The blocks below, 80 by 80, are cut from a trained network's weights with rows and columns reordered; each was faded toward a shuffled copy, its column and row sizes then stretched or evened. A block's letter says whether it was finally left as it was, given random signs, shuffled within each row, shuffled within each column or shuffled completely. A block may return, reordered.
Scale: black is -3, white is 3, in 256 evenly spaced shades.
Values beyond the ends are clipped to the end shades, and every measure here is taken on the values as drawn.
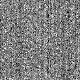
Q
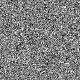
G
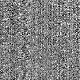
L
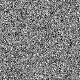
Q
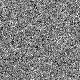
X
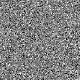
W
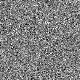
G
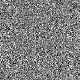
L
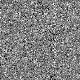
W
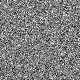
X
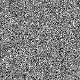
W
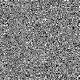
L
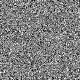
G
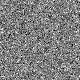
X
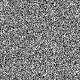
Q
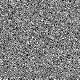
G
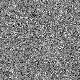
G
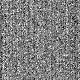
Q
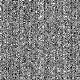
L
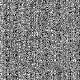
L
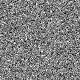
X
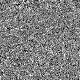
G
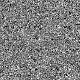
W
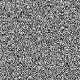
L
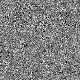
W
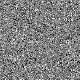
W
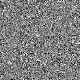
W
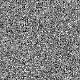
W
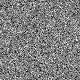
X
